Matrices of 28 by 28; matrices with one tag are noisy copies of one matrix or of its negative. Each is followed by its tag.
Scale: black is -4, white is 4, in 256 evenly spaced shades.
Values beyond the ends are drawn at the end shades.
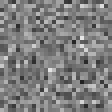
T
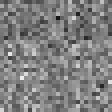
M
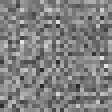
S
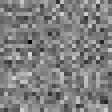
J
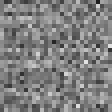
J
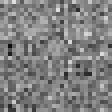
M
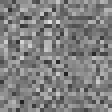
S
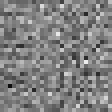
J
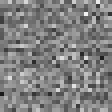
J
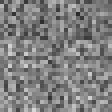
M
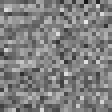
J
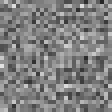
T
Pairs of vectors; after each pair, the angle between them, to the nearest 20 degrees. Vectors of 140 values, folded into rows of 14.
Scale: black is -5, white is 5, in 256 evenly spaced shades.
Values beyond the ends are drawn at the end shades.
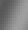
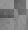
80 degrees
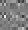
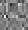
40 degrees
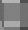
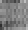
140 degrees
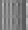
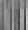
80 degrees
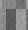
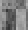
20 degrees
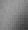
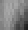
20 degrees
